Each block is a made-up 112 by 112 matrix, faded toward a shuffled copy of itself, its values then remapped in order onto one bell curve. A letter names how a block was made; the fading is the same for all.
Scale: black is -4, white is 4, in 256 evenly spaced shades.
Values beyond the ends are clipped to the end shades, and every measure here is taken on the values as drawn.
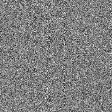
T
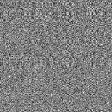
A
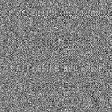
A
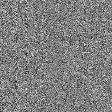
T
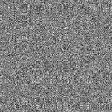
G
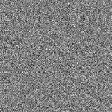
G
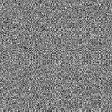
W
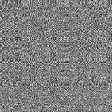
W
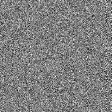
T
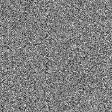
T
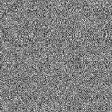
G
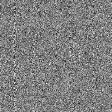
T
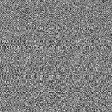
W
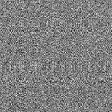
A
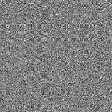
A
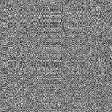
W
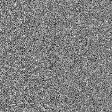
T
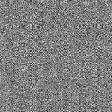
A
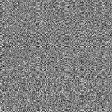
W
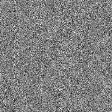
T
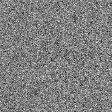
T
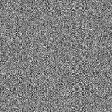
G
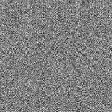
G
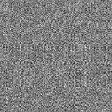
A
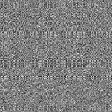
W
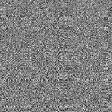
A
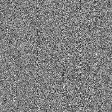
T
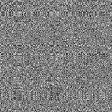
W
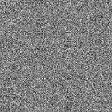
G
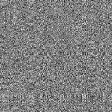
G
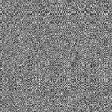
W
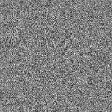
G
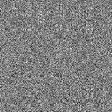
G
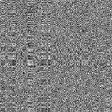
W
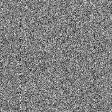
T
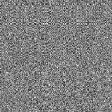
A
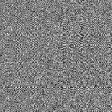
W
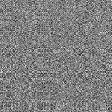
A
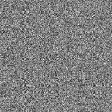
G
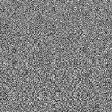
A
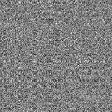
G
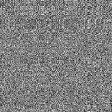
A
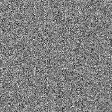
T
